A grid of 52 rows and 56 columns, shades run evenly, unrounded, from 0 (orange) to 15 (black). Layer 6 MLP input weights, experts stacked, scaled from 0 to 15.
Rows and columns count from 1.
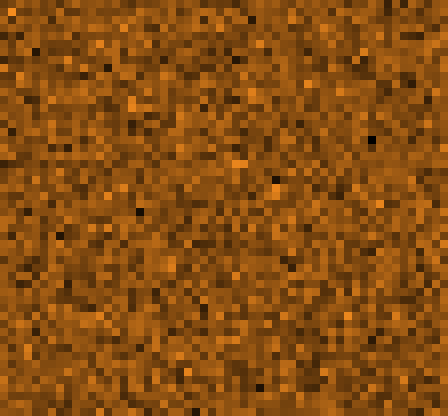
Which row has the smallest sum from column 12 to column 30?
4
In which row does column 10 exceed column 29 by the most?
2
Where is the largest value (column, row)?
47, 18
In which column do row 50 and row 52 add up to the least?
13
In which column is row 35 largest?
5
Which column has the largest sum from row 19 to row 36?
9
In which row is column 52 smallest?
23
